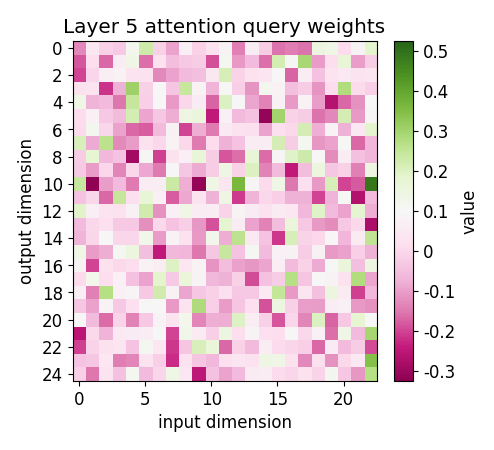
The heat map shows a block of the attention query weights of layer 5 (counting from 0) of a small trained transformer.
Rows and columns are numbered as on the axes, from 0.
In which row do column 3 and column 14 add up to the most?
11
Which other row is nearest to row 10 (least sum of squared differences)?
24
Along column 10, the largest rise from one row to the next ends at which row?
14
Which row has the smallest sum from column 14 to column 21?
4
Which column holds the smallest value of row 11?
21
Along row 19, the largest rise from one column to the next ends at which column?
15
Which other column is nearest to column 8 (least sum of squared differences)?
20
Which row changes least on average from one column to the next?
2
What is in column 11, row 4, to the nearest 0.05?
0.2
